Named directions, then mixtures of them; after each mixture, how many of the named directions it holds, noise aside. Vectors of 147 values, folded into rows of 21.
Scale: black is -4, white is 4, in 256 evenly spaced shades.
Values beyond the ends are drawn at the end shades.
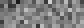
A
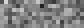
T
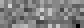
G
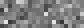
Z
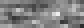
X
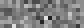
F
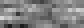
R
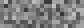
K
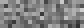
three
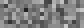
two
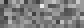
one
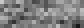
four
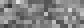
two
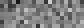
one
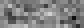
four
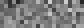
one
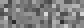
three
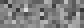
two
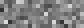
one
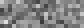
two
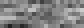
one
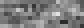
one
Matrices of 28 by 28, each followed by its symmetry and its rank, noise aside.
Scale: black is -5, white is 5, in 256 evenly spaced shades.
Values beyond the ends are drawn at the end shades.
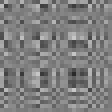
symmetric, rank one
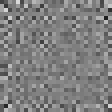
no symmetry, rank three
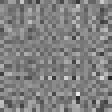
no symmetry, rank three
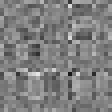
no symmetry, rank three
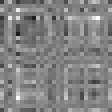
symmetric, rank two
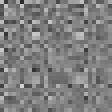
no symmetry, rank three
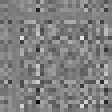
no symmetry, rank three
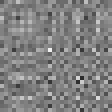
symmetric, rank three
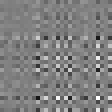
symmetric, rank one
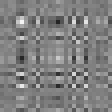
symmetric, rank one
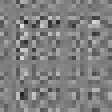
antisymmetric, rank two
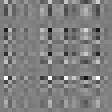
no symmetry, rank one
